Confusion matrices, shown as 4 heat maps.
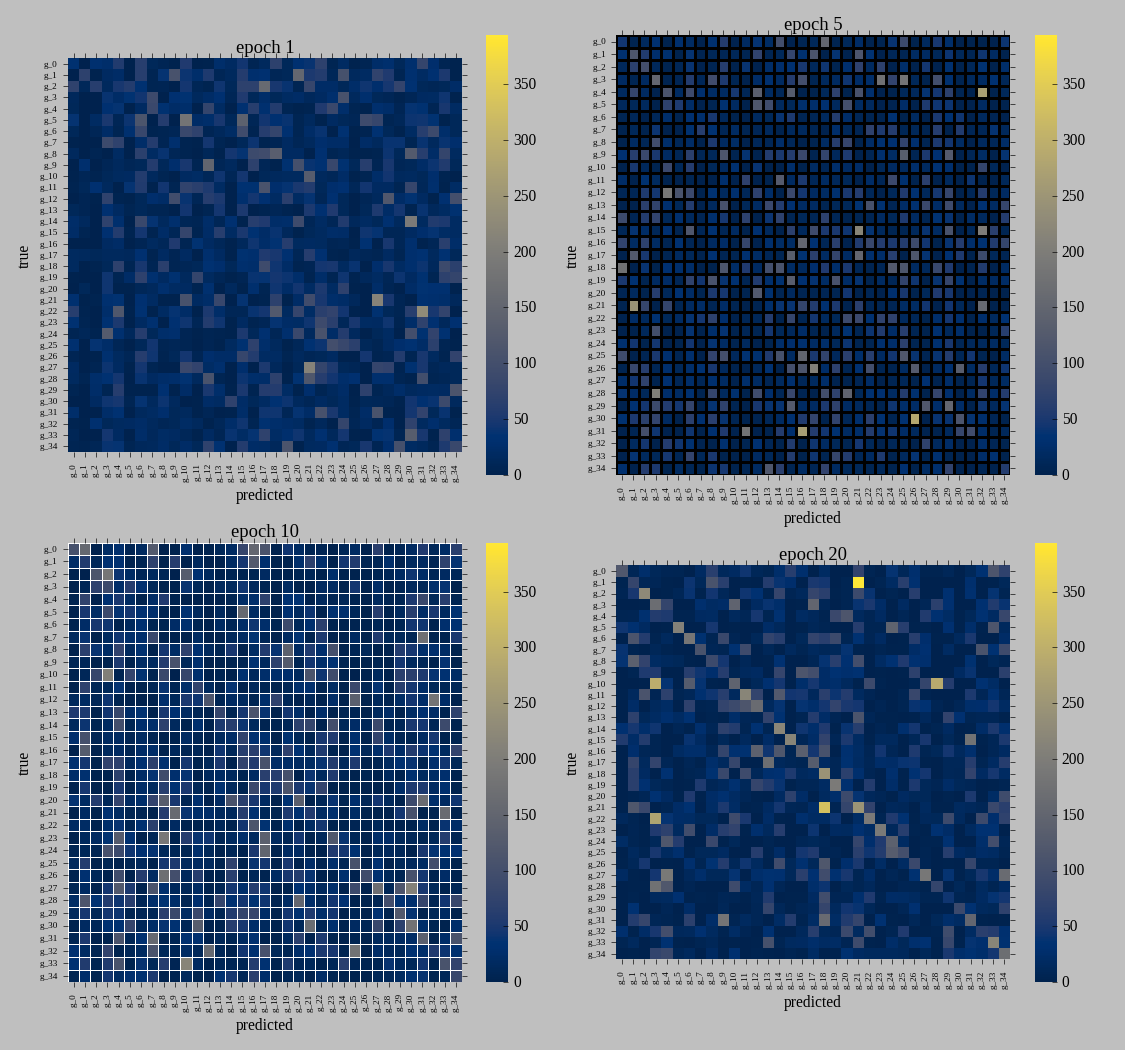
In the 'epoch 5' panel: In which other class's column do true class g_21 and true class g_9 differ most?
g_1
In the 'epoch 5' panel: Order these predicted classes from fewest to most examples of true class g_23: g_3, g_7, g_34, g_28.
g_7, g_28, g_34, g_3
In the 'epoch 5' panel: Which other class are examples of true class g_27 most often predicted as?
g_2
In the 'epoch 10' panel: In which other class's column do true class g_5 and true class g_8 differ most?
g_15
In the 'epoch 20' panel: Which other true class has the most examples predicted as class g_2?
g_11
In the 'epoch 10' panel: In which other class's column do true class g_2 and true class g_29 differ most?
g_3
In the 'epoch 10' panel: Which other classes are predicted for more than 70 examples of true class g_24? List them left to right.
g_3, g_4, g_17
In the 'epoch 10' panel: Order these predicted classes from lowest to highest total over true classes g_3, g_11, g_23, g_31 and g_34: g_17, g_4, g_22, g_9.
g_9, g_22, g_17, g_4
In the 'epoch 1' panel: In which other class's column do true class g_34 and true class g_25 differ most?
g_19
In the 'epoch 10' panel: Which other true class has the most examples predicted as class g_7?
g_31
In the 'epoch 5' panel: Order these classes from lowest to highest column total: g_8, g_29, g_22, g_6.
g_22, g_8, g_6, g_29
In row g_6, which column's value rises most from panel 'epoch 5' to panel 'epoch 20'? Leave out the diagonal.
g_1
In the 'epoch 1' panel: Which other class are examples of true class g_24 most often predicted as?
g_3
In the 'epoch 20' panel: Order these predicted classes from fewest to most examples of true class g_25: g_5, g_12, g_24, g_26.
g_26, g_5, g_12, g_24
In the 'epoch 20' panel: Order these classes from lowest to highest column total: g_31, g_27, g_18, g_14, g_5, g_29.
g_5, g_27, g_29, g_31, g_14, g_18
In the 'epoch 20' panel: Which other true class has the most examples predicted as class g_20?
g_4
